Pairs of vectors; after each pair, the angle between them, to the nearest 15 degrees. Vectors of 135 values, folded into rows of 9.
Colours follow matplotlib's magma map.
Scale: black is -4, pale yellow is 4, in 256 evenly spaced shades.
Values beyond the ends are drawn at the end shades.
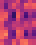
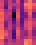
45 degrees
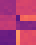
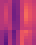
60 degrees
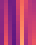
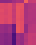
75 degrees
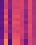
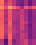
135 degrees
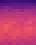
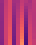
90 degrees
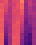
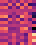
90 degrees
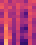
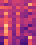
45 degrees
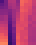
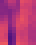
15 degrees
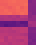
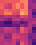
30 degrees
